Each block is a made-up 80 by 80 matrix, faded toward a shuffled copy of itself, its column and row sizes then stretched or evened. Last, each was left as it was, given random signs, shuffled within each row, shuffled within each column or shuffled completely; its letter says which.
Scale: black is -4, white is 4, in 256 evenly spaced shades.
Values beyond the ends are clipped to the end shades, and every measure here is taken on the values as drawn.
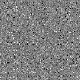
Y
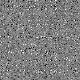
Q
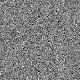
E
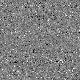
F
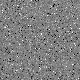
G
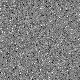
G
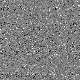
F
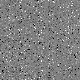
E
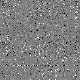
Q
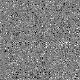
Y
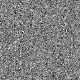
E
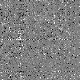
Y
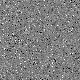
G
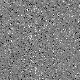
E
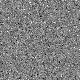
G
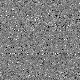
F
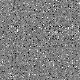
Q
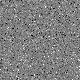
G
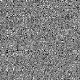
Y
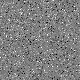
G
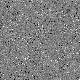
G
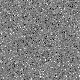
G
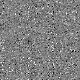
Q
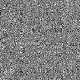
Y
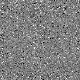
Q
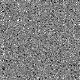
Q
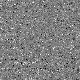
F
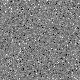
G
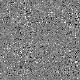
Q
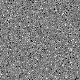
E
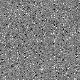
E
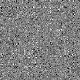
Y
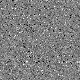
F
